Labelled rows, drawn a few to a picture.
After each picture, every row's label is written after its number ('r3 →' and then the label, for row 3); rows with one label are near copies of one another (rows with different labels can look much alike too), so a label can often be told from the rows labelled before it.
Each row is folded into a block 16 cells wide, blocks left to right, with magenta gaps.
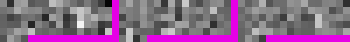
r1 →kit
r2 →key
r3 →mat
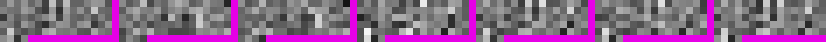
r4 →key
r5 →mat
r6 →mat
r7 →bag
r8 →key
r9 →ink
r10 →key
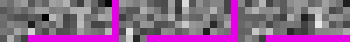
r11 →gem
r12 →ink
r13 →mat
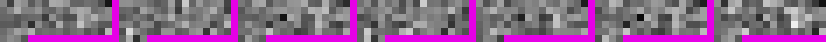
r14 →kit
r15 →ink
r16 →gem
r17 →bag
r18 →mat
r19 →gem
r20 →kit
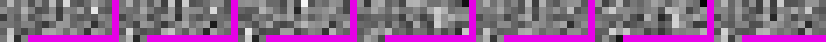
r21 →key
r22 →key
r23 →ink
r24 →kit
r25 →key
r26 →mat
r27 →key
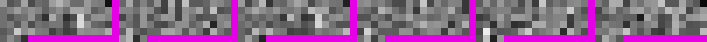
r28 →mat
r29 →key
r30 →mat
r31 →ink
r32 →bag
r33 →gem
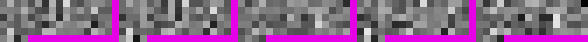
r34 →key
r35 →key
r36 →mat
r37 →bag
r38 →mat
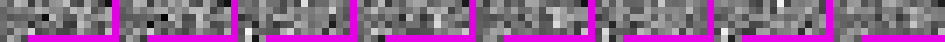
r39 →gem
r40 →gem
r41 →bag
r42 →mat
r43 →kit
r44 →bag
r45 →ink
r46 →kit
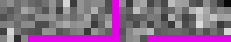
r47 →ink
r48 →kit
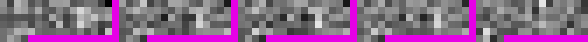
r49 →kit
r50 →mat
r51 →mat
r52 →mat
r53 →ink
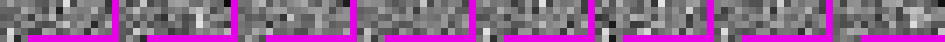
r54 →ink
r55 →mat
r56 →gem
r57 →ink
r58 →ink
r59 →bag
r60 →ink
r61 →kit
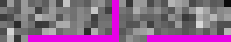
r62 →bag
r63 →kit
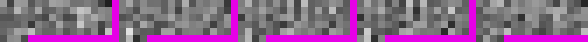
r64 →kit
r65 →ink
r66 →key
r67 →key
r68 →gem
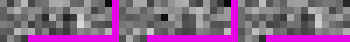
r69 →mat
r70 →gem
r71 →mat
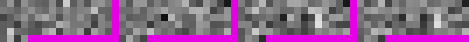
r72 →bag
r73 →gem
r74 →mat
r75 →mat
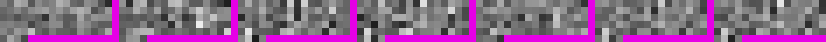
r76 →gem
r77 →kit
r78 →key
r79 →bag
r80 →mat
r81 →ink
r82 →ink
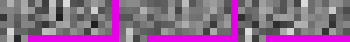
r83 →key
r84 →ink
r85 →bag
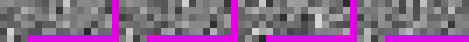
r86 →ink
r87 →ink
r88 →mat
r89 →key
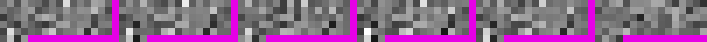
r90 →bag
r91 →bag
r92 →key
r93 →bag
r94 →bag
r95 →gem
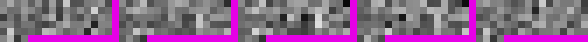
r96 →key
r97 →mat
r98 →mat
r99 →gem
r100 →ink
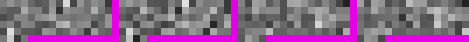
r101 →ink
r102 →ink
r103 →kit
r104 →kit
